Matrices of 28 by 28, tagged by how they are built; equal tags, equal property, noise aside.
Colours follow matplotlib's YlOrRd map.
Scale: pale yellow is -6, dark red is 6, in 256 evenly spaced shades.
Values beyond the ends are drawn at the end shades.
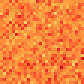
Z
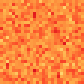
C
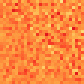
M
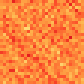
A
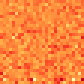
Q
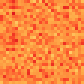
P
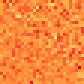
M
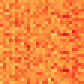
P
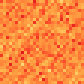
Z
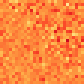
M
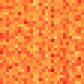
P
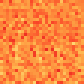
C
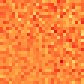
M
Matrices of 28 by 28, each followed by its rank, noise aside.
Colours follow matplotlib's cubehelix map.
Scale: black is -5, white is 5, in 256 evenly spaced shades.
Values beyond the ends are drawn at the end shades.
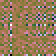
one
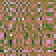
three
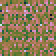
four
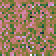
five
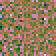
five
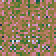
three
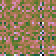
two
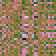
three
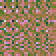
two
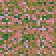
five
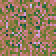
five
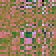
two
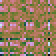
one
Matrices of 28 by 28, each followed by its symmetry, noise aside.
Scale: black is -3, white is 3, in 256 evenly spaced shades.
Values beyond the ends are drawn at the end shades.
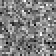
antisymmetric.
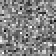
no symmetry.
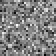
symmetric across the other diagonal.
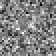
symmetric across the other diagonal.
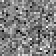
no symmetry.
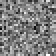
mirrored top to bottom.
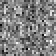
mirrored top to bottom.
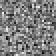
antisymmetric.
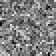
symmetric across the other diagonal.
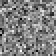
no symmetry.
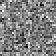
no symmetry.
